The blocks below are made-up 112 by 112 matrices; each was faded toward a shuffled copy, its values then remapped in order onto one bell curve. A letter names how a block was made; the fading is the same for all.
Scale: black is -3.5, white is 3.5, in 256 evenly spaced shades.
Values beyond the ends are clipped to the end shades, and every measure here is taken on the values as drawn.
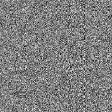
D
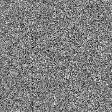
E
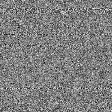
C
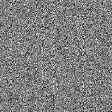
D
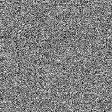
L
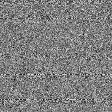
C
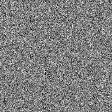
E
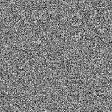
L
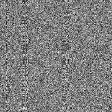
D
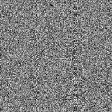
D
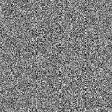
D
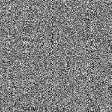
D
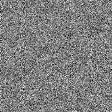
E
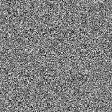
L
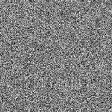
L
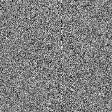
E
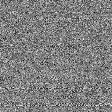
C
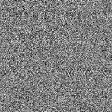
L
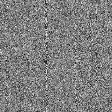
E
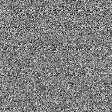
C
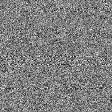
C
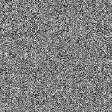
D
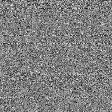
C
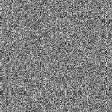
D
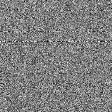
C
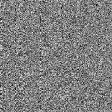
D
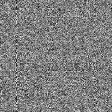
D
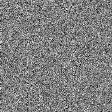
E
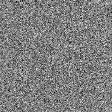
E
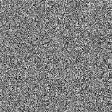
D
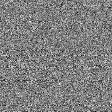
C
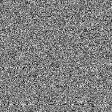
C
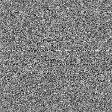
C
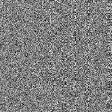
D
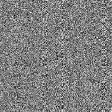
D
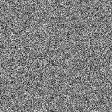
L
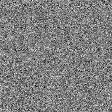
C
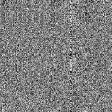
D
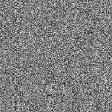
D
